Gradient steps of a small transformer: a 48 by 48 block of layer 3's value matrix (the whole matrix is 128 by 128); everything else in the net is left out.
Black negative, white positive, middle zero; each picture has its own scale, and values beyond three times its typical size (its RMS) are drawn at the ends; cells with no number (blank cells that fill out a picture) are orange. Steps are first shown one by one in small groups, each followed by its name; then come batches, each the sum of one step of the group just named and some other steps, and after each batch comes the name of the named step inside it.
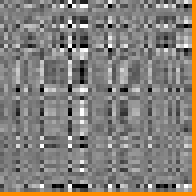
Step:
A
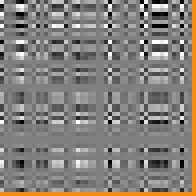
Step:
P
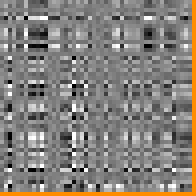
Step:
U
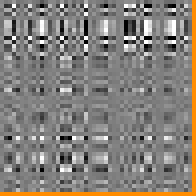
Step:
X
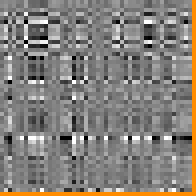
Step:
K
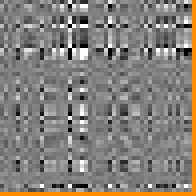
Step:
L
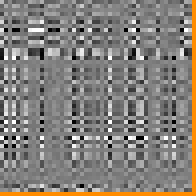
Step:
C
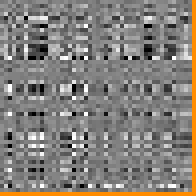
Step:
U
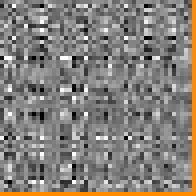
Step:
X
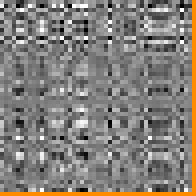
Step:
X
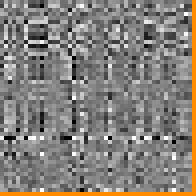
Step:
K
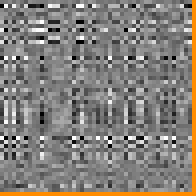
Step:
C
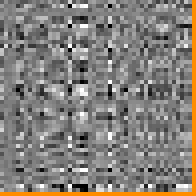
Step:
A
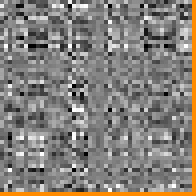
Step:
U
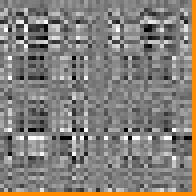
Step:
K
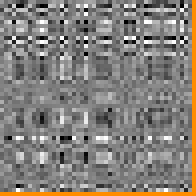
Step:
X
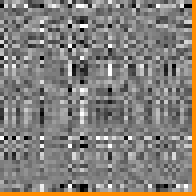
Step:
A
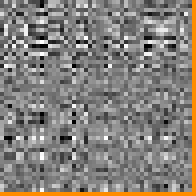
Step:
X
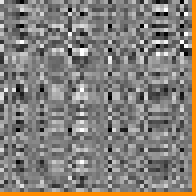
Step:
P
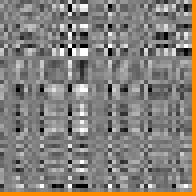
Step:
A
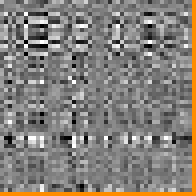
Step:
K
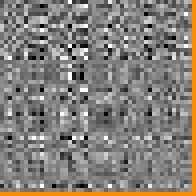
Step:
A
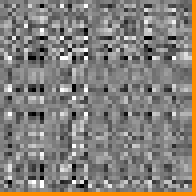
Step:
X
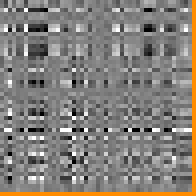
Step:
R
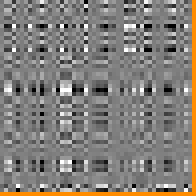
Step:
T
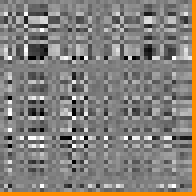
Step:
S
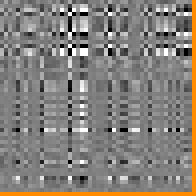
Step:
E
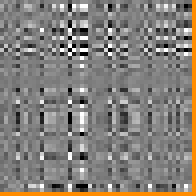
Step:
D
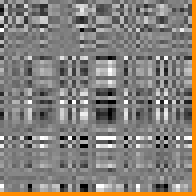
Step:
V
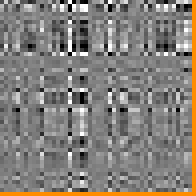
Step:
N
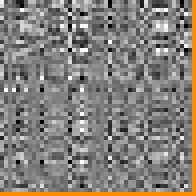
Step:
E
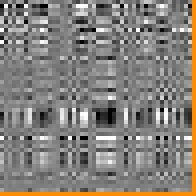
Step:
V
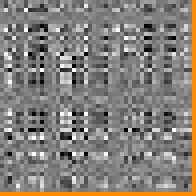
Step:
R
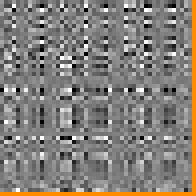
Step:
T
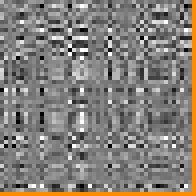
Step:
D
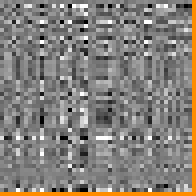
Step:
V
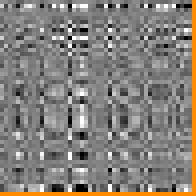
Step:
D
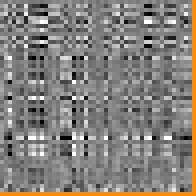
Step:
S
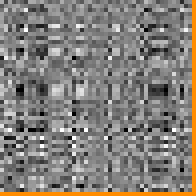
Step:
R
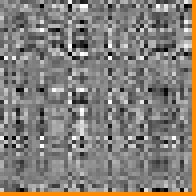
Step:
N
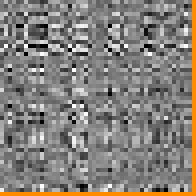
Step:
D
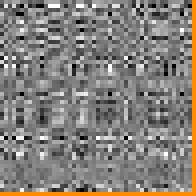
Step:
V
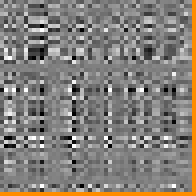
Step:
S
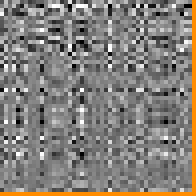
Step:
N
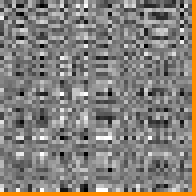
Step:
V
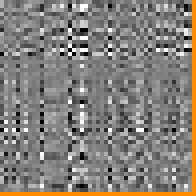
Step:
D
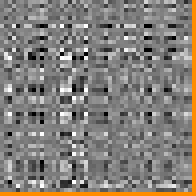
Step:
T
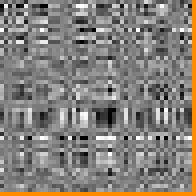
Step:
V
